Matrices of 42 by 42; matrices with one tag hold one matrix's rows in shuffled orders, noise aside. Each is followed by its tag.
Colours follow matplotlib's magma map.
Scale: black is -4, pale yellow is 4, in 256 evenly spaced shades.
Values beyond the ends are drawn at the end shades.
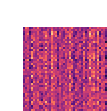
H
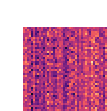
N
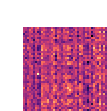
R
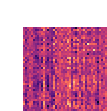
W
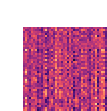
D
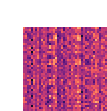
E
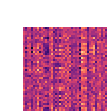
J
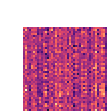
D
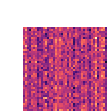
D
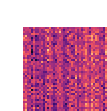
N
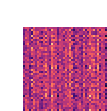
H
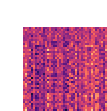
N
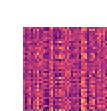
J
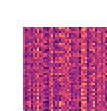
J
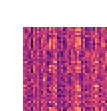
E
